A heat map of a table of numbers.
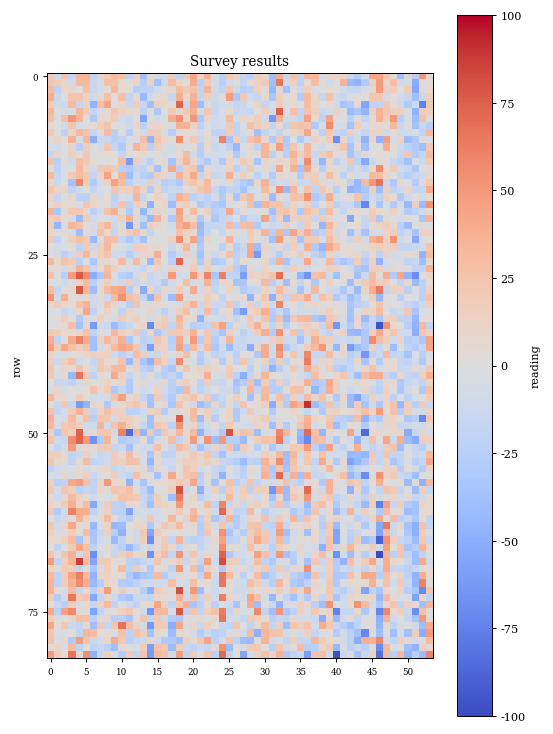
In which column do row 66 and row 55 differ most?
24
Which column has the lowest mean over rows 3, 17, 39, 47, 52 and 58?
31
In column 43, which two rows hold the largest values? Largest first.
74, 52
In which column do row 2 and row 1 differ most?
32
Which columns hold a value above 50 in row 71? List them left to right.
4, 24, 52
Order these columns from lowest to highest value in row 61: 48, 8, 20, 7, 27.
27, 7, 48, 8, 20
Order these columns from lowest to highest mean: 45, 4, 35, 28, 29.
35, 29, 28, 45, 4
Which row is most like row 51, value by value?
28
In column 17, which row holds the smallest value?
77
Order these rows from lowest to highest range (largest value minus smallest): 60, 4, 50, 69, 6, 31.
69, 31, 6, 60, 4, 50
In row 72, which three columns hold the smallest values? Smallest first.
52, 44, 14
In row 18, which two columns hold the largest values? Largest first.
53, 30
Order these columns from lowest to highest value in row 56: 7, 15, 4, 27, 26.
15, 27, 26, 7, 4
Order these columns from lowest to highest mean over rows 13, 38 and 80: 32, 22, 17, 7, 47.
17, 7, 22, 47, 32
